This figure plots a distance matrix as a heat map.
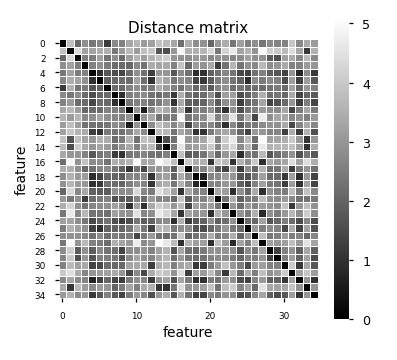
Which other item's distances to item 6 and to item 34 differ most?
0
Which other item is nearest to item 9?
11
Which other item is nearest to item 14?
33
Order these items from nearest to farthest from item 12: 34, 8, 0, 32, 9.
32, 34, 8, 9, 0
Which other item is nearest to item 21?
3
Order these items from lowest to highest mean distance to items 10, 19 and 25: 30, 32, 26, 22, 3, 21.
32, 30, 26, 21, 3, 22
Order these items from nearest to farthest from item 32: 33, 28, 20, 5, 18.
18, 5, 28, 20, 33
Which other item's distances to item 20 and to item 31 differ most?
16
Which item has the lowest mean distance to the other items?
4
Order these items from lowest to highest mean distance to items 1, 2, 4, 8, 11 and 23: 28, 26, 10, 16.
28, 26, 16, 10
